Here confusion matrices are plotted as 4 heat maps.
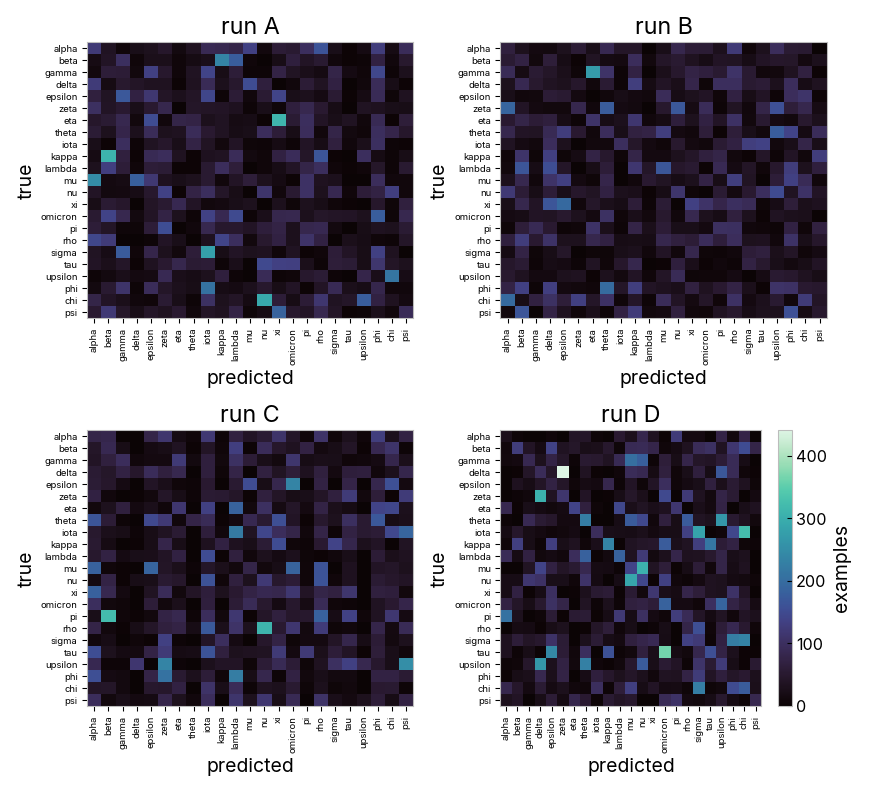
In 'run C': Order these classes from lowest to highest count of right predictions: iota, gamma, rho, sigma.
sigma, iota, gamma, rho
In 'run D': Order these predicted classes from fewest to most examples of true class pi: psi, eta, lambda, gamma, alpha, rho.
gamma, psi, eta, rho, lambda, alpha
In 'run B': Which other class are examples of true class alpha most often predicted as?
rho
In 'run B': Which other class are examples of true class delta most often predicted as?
kappa
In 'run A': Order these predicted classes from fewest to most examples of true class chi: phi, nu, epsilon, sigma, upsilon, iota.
epsilon, sigma, phi, iota, upsilon, nu
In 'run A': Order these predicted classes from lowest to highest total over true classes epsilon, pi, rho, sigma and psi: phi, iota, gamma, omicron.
omicron, phi, gamma, iota
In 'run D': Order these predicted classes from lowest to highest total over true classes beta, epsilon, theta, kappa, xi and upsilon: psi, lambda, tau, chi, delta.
lambda, psi, chi, delta, tau
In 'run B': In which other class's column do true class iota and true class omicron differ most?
tau
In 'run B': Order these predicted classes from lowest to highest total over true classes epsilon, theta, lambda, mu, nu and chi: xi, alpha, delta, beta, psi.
xi, psi, beta, alpha, delta
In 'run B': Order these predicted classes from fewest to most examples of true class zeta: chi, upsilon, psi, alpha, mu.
psi, mu, chi, upsilon, alpha
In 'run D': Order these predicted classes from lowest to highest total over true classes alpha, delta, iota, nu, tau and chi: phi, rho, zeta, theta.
rho, theta, phi, zeta
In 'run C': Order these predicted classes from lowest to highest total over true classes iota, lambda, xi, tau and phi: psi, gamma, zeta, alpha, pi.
gamma, pi, psi, zeta, alpha
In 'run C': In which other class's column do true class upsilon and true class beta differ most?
psi
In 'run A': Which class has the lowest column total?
tau
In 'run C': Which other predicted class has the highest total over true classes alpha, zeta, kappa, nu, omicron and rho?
iota
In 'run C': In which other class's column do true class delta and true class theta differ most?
phi
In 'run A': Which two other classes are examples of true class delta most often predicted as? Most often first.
mu, alpha
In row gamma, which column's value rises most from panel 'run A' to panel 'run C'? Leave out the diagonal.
eta
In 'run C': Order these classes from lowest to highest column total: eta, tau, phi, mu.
mu, eta, tau, phi
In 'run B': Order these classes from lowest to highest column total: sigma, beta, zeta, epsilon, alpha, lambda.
lambda, zeta, sigma, epsilon, alpha, beta
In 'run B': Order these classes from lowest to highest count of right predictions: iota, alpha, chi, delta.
delta, alpha, iota, chi
